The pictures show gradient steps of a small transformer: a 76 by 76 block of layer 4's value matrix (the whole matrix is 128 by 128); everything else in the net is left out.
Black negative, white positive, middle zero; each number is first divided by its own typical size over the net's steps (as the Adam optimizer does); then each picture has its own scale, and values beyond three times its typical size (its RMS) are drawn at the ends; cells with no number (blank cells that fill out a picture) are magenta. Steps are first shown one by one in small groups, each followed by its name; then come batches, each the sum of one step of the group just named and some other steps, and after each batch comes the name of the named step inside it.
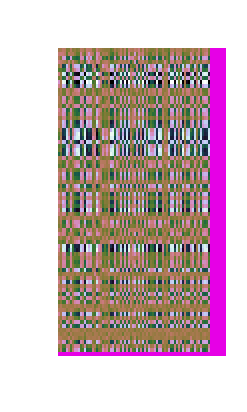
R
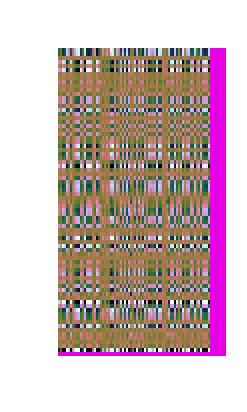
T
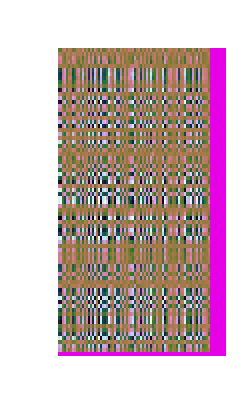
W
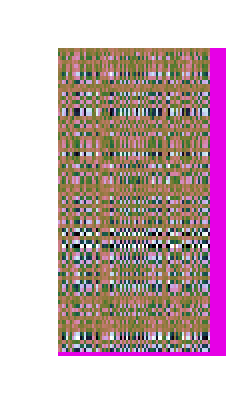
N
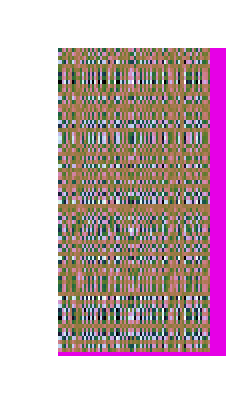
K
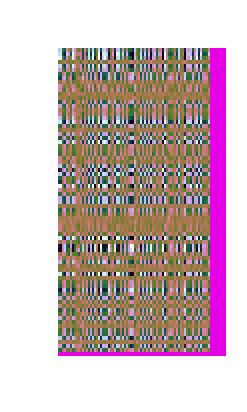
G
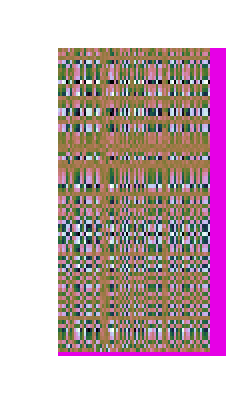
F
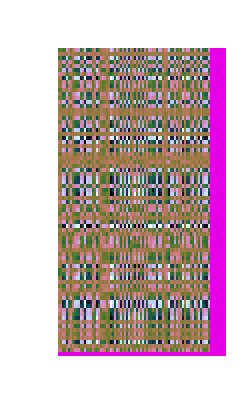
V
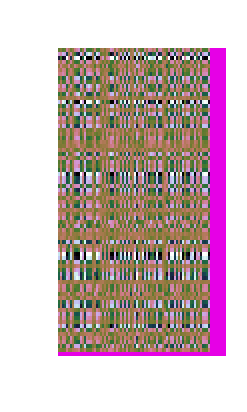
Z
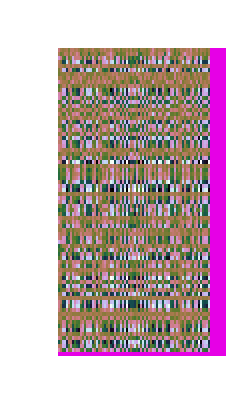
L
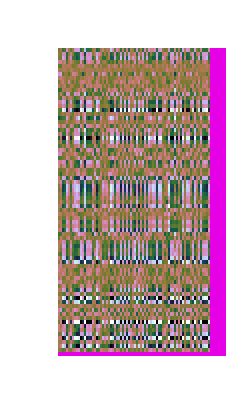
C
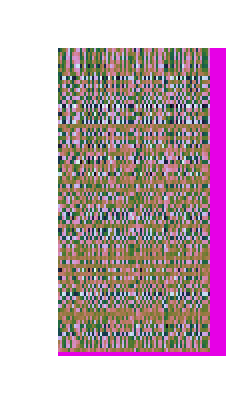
W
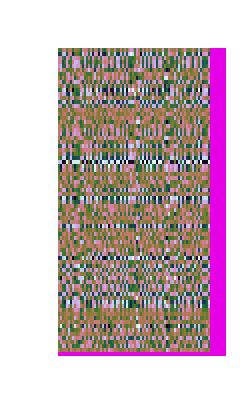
L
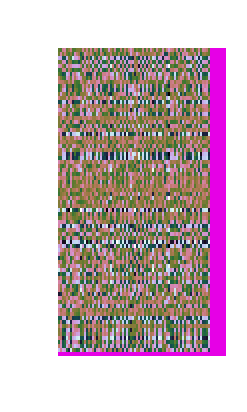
N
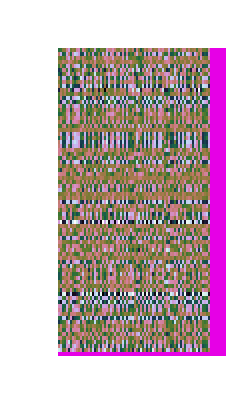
W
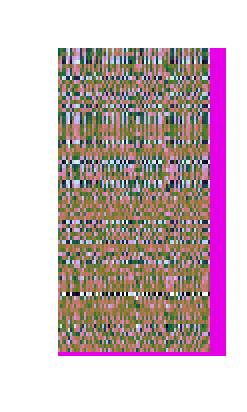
L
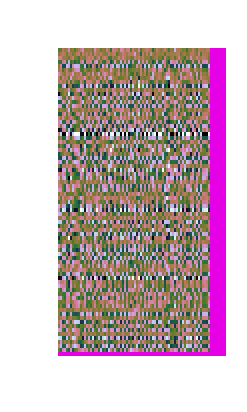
R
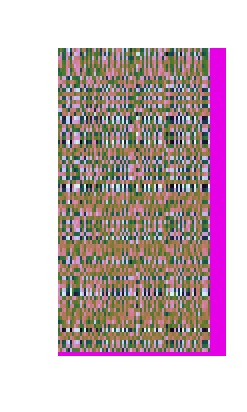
F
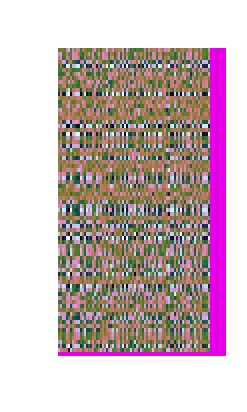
F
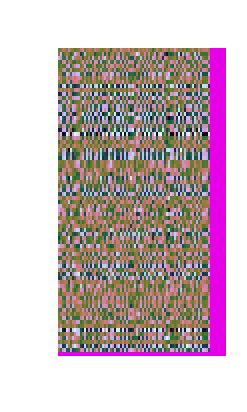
N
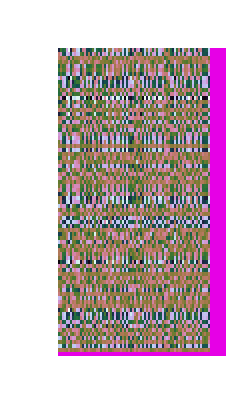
K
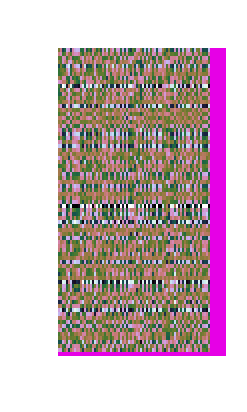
R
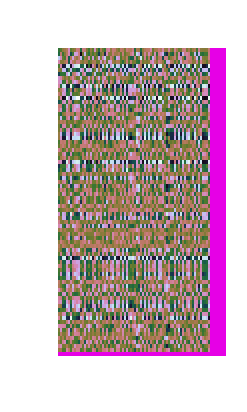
L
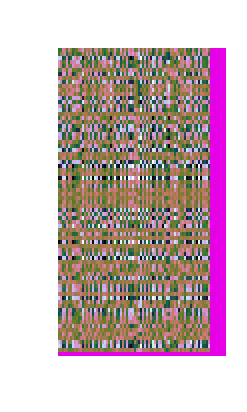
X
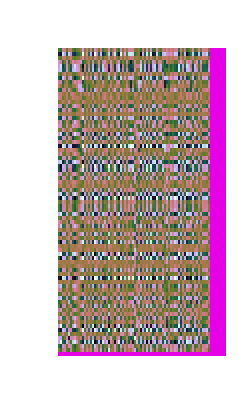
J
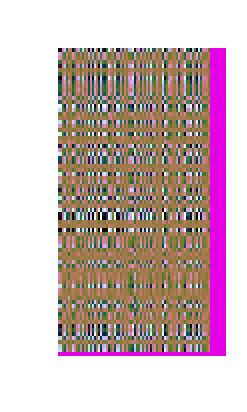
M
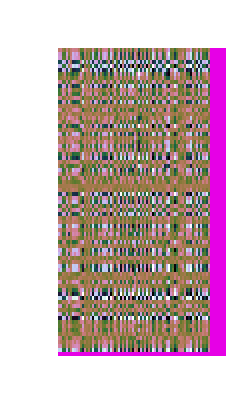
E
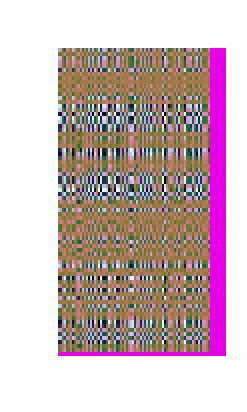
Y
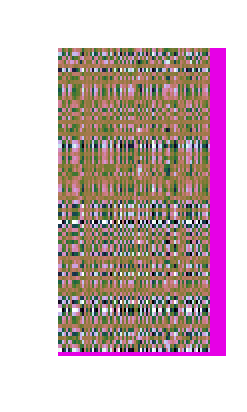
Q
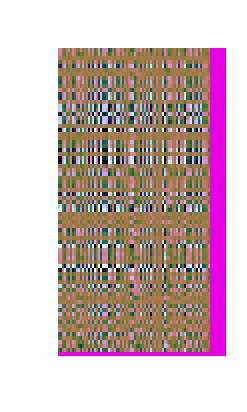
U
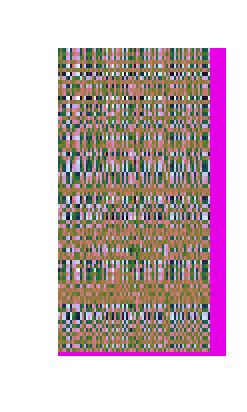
U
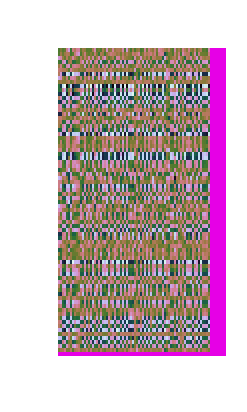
Y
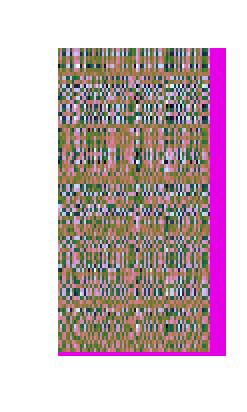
U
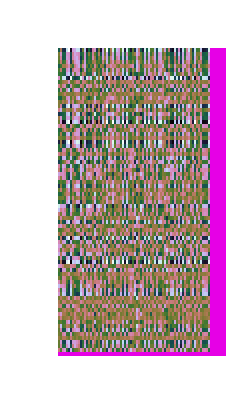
U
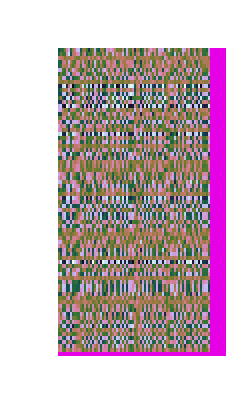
M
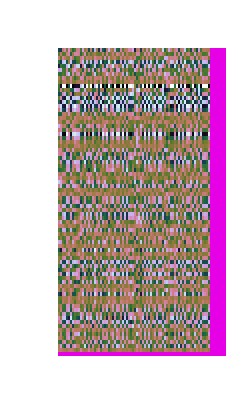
M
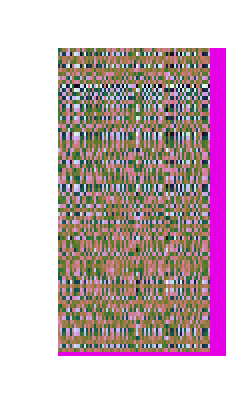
X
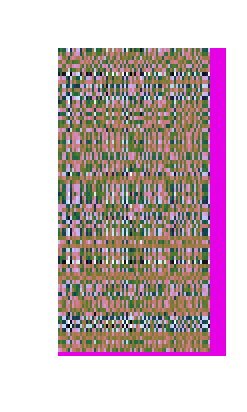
E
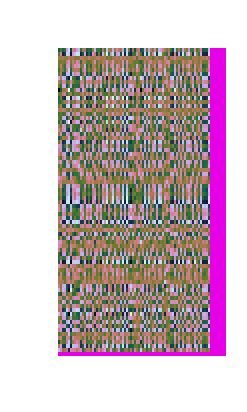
Q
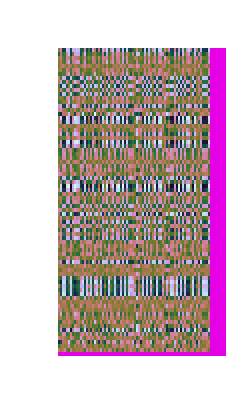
Y
